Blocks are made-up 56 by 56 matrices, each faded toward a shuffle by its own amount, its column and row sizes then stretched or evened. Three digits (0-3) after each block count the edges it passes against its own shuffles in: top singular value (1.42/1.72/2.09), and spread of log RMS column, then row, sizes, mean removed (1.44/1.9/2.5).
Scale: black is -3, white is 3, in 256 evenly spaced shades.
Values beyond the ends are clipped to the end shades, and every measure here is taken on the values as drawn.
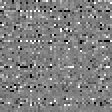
2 1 3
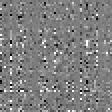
1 3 2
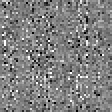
1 3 0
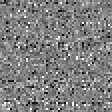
2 1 2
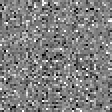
2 1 0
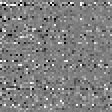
2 1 3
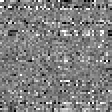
2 0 3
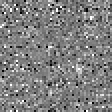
1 1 2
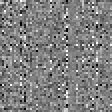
1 3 1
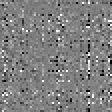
2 3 2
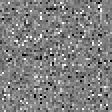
0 2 0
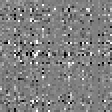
2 3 3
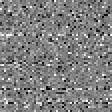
2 0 2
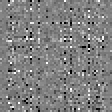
1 3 2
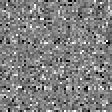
1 0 2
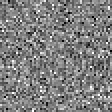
2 0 0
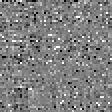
1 0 2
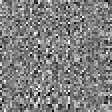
3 3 0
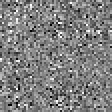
0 2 1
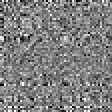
3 1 3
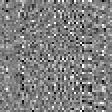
3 3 1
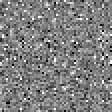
1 1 0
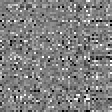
2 2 3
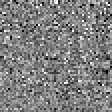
1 0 2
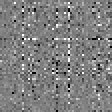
3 3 2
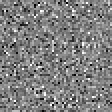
1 0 1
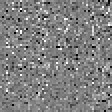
0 2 1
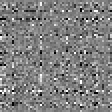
2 3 3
